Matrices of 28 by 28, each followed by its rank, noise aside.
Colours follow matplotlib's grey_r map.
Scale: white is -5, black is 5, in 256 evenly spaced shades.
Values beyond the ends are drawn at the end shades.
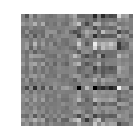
two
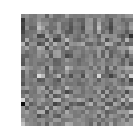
three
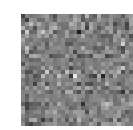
eight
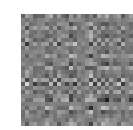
two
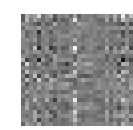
three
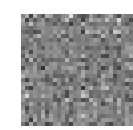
six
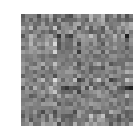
four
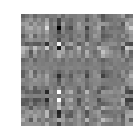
two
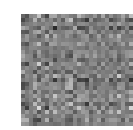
three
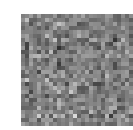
eight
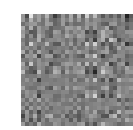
three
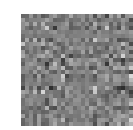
four
